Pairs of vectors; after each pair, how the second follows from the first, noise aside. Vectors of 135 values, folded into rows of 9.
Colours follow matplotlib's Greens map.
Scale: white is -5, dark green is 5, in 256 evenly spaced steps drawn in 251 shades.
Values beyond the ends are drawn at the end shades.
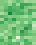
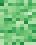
shuffled.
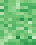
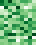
reversed, scaled up.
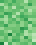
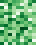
scaled up.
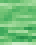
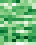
scaled up.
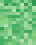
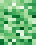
reversed, scaled up.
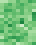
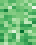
shuffled.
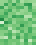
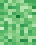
wrapped around.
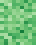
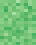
reversed, negated, shrunk.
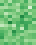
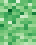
wrapped around.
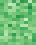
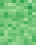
shrunk.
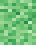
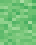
shrunk.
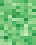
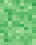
reversed, negated, shrunk.
